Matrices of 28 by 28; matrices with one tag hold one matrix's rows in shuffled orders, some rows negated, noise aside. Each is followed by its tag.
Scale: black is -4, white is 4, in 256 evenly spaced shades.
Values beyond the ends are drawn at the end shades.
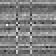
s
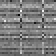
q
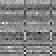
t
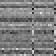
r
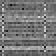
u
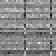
t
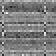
u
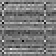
u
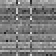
s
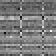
q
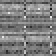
t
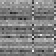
r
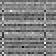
u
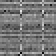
q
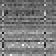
u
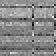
r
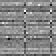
t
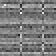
q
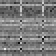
q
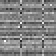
q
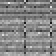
t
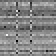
s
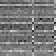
r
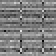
q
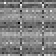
q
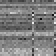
r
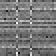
s
